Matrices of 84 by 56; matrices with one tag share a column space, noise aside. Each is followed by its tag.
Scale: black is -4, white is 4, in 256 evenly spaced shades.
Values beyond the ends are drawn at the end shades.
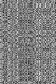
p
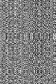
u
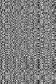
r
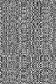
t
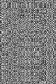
p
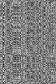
t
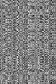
r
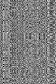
u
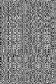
t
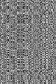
r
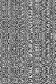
u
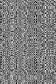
r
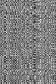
r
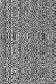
u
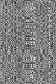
t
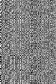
r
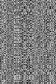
r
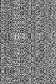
u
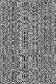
t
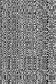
r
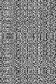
u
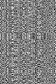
u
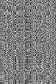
r
